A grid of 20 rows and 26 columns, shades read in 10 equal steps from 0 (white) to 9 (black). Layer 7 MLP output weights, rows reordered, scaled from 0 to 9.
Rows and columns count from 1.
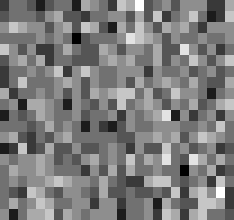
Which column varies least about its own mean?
12
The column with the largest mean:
1
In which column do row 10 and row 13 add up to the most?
3
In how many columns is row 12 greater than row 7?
11
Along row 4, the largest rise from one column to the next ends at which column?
9
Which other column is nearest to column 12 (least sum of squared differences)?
4
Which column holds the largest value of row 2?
24
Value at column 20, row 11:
8
